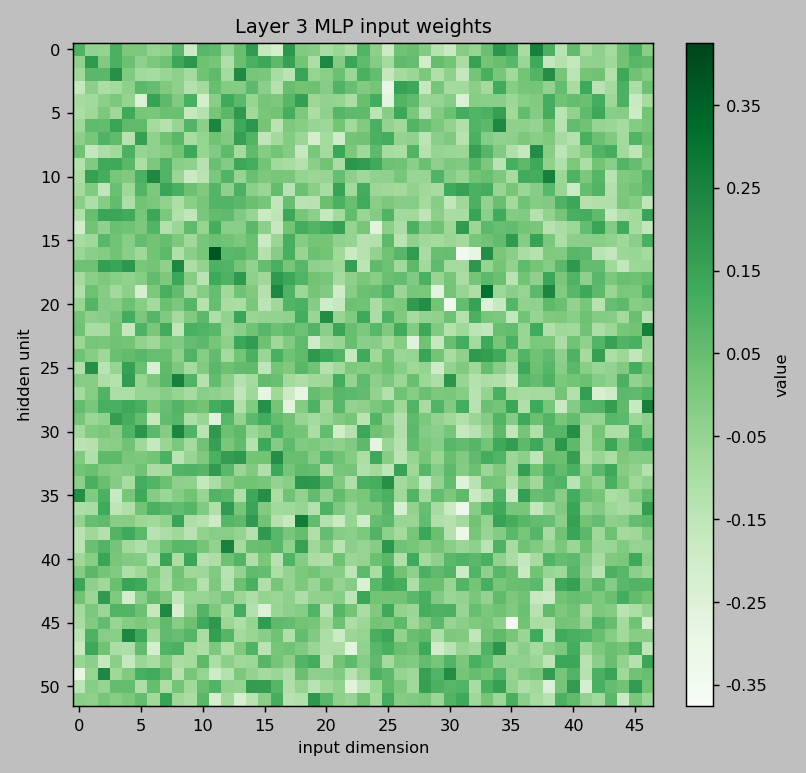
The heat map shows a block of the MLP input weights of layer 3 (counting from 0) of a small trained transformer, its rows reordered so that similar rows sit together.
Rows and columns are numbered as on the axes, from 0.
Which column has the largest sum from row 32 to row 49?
40
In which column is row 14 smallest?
24
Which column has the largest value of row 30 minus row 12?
8
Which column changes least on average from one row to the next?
39
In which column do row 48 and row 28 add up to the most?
46
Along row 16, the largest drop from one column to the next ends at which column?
31
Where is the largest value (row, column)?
16, 11
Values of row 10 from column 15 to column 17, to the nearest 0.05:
0 0 0
